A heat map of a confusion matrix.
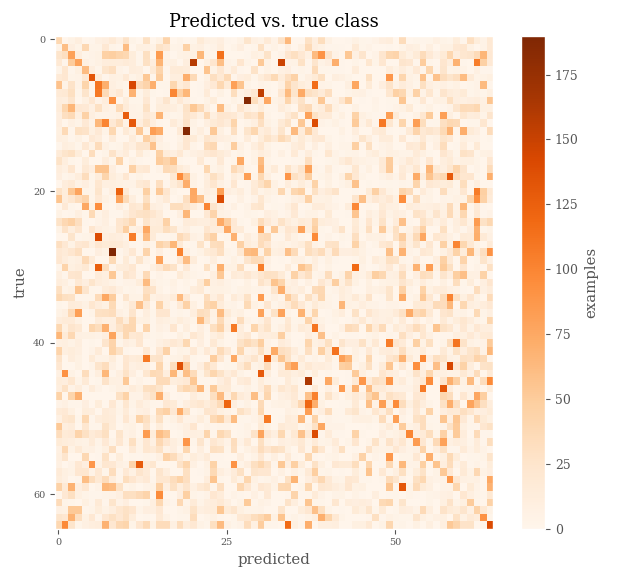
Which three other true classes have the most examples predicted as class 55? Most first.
45, 30, 17
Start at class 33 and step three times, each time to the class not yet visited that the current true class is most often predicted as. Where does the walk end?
9
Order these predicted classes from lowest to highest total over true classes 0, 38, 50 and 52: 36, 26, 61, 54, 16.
61, 54, 16, 36, 26
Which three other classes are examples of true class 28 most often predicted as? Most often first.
8, 18, 64
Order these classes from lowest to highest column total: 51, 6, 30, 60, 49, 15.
60, 6, 49, 51, 15, 30
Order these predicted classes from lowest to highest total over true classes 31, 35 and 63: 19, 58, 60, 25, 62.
25, 62, 19, 58, 60
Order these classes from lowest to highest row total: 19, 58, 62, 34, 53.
19, 62, 53, 58, 34
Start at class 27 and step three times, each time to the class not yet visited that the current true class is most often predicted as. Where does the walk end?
39
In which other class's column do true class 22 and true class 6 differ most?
11
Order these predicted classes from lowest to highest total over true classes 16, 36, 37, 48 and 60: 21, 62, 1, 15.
1, 62, 21, 15
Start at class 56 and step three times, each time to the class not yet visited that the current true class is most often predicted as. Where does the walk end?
44
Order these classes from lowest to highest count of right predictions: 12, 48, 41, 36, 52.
12, 36, 48, 52, 41
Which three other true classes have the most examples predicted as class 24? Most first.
21, 2, 20
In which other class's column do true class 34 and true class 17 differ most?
58
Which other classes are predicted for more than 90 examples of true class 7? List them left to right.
6, 17, 30
